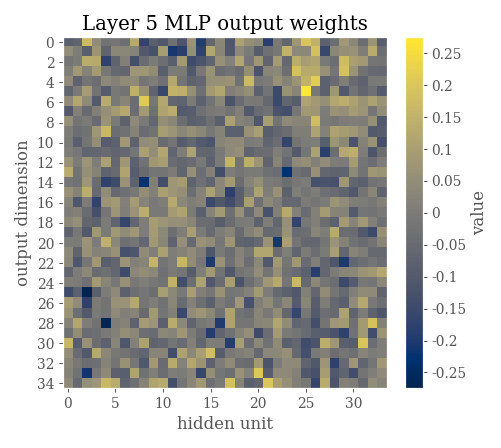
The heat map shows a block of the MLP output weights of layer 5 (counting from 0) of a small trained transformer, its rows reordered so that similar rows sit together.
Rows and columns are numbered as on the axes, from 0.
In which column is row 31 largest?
15
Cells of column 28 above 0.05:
11
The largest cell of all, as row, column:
5, 25
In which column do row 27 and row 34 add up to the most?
17
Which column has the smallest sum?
14
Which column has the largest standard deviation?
26
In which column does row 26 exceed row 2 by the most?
7
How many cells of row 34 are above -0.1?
31
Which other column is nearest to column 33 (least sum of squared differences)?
1
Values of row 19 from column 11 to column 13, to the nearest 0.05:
-0.05 0 0.1
